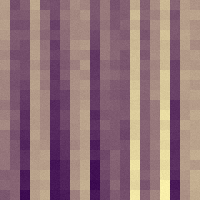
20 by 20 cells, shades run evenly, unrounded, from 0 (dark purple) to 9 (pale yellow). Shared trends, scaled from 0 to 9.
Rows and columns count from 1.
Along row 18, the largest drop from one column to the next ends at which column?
18
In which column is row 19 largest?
17
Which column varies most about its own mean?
7
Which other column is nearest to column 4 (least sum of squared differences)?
19
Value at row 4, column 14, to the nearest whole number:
7
